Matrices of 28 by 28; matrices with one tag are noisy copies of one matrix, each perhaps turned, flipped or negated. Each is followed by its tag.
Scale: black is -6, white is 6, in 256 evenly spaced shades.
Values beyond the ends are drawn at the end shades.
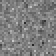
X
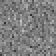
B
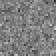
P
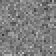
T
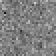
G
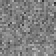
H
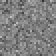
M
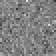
P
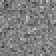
X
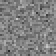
T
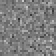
B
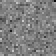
P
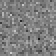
B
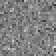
X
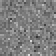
P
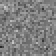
X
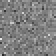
H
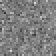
G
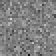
P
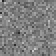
H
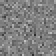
B
